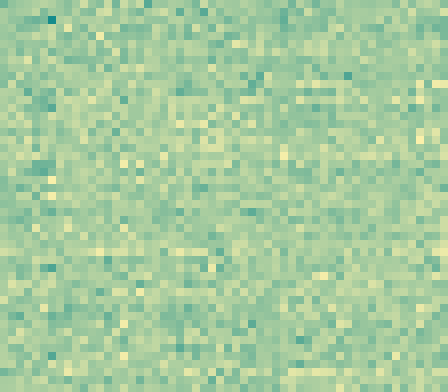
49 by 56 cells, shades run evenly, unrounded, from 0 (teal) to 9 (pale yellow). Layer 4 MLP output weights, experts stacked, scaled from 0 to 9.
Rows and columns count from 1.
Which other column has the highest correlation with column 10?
24
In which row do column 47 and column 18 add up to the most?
37
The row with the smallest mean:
3
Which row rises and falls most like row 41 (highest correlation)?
45
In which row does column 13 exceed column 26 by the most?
2
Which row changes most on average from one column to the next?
21
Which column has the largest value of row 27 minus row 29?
47
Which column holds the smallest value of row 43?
38
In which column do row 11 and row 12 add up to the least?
32
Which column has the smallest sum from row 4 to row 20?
5
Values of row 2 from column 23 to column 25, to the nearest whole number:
3 6 5
